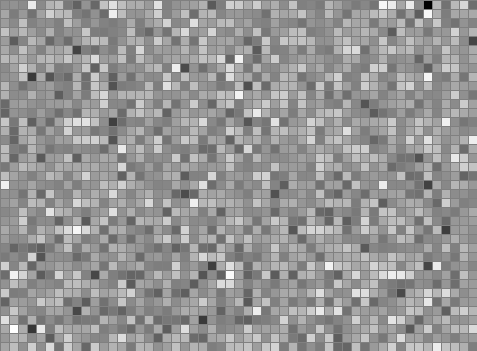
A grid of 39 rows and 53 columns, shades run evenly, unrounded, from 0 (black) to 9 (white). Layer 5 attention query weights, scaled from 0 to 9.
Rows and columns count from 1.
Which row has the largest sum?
39
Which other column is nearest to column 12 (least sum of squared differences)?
17
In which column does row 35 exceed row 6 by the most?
29
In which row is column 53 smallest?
5
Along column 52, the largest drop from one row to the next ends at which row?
20
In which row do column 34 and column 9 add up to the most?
26
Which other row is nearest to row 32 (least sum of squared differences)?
19
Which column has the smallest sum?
28
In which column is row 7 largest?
27
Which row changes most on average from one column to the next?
31
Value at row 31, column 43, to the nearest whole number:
8
